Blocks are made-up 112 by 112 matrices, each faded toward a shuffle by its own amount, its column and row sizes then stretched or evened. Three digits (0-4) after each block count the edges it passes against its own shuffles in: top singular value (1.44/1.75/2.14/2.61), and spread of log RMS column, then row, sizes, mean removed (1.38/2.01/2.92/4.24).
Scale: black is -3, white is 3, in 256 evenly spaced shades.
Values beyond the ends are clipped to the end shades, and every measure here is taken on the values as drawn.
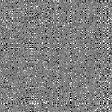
4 3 2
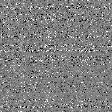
1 1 3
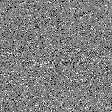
2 0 1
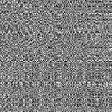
4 0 3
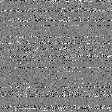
1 1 4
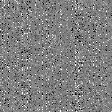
2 3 0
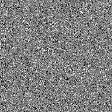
2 1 1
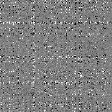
3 3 3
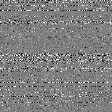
2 0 4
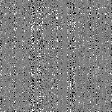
0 4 2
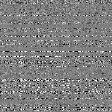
1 2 4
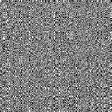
4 3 2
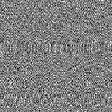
4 0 1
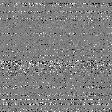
2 1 4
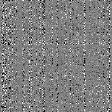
0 4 2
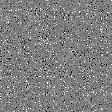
1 2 1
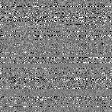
0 2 4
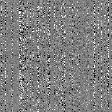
2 4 1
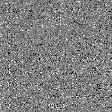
1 1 2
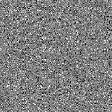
3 2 1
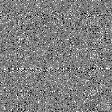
3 1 2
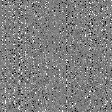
2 3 0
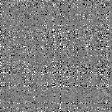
1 3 3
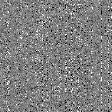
1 3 0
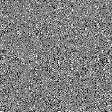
2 2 1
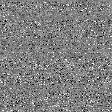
0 0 3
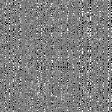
3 4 1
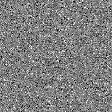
2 1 0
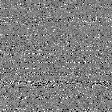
1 0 3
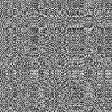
4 1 2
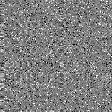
3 0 0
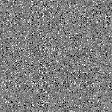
2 1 2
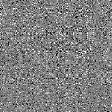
3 2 2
